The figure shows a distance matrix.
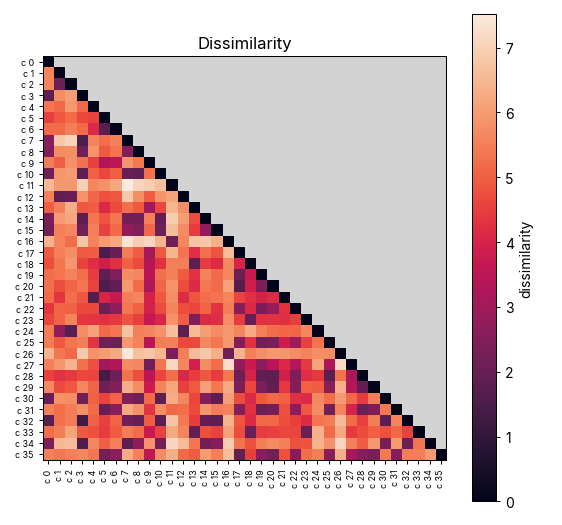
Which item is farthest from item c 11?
c 7
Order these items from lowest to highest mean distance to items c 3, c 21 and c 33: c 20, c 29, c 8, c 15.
c 15, c 8, c 20, c 29
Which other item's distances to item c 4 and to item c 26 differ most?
c 21
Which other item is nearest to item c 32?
c 3
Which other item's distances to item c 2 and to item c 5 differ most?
c 17
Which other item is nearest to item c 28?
c 5
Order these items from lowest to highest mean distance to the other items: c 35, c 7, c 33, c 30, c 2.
c 30, c 35, c 33, c 7, c 2
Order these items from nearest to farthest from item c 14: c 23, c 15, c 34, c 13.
c 34, c 15, c 23, c 13
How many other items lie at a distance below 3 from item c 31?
10
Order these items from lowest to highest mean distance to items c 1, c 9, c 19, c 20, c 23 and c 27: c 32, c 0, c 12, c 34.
c 12, c 32, c 0, c 34
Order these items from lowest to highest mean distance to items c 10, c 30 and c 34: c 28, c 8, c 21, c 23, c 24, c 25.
c 8, c 23, c 28, c 21, c 25, c 24
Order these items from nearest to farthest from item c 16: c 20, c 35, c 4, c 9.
c 4, c 20, c 35, c 9
